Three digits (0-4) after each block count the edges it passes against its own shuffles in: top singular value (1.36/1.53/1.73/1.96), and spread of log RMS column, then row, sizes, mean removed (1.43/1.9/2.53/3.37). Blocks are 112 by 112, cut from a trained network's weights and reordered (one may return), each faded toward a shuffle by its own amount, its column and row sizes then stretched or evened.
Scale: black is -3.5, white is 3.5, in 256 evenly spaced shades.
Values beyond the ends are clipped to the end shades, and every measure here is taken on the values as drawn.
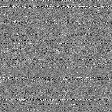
3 0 4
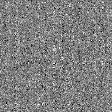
0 2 1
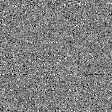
0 0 2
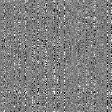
3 4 1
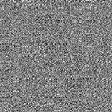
4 0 3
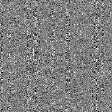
4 4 1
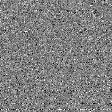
1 0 2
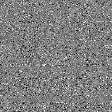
0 1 3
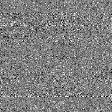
3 1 3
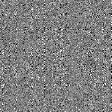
3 3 2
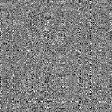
4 3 3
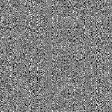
4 4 0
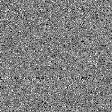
3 0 2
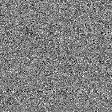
1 0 2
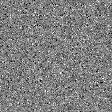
0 0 1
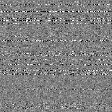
3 0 4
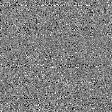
0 1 3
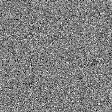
0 1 1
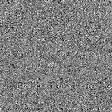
2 0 2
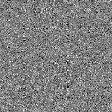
2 1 1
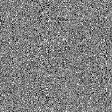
3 2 0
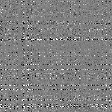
3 3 4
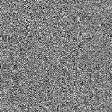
4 2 0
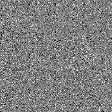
2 2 1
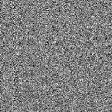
4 2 1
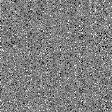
1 3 0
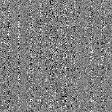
1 4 2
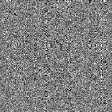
3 3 1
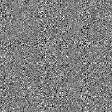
3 3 2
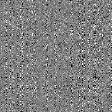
2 4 1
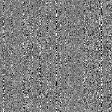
4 4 0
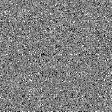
2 1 2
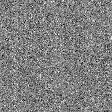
0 0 0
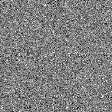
1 1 1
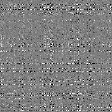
2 3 4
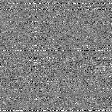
4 1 4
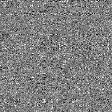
2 1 3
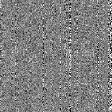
4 4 0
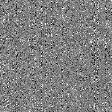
0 3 0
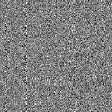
4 3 0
